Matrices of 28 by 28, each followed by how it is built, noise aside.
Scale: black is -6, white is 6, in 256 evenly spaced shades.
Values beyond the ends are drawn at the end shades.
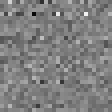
uneven rows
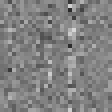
uneven columns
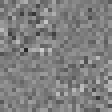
block diagonal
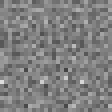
repeating columns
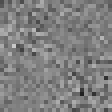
block diagonal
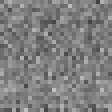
repeating columns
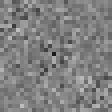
block diagonal
